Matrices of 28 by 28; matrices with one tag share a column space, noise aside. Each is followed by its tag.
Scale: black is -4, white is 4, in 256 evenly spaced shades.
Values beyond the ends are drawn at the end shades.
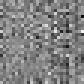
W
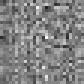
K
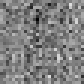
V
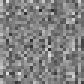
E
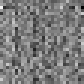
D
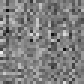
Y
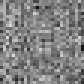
D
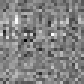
Y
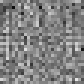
D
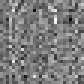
V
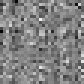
K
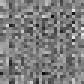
W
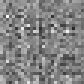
W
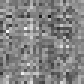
W
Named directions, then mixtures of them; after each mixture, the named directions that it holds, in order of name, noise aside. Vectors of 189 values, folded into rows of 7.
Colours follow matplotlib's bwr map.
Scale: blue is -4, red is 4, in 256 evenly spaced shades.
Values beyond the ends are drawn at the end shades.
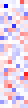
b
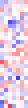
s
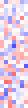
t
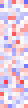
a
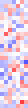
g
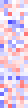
g, s.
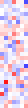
a, t.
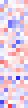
s.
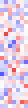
g, t.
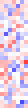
g.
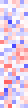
s, t.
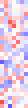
b, s.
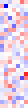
b.
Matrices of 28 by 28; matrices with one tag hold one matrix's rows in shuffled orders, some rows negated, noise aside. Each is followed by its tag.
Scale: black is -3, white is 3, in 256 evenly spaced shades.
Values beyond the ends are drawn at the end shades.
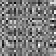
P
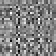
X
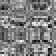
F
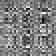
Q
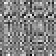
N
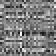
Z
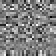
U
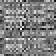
Z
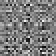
Q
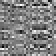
F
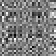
P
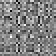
X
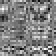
F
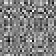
N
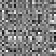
P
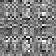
Q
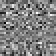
U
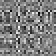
X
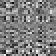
U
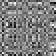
P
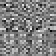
U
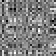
P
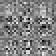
Q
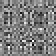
N
